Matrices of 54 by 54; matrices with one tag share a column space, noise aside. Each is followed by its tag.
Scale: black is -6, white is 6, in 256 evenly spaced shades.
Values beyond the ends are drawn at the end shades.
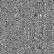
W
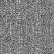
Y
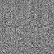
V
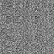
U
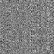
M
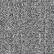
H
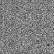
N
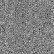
V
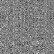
N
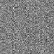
M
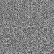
V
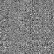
N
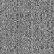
W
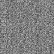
H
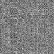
Y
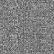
M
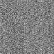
Y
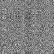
N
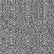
V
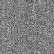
V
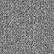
U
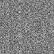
H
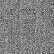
Y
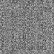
M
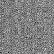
Y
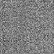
M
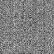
N
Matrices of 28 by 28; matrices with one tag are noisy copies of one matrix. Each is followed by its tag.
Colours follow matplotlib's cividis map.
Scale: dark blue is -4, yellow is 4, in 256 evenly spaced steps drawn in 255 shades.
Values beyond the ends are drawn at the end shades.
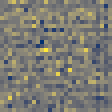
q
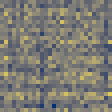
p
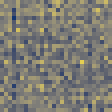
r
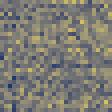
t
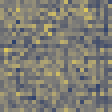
q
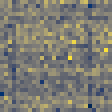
t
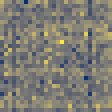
t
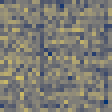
p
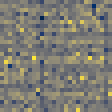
p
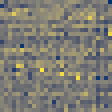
q
